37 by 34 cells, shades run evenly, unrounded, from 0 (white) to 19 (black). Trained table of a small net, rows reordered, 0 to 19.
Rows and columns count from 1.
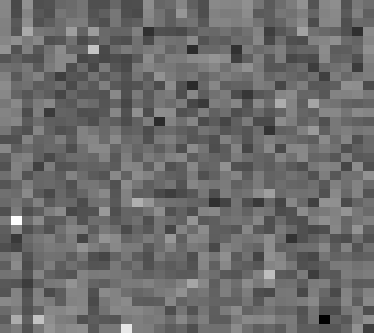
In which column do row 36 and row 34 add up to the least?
4
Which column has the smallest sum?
2
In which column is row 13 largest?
5
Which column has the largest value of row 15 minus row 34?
25
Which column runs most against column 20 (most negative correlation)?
13
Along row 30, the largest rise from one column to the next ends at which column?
3
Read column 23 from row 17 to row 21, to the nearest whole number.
14 11 13 12 11
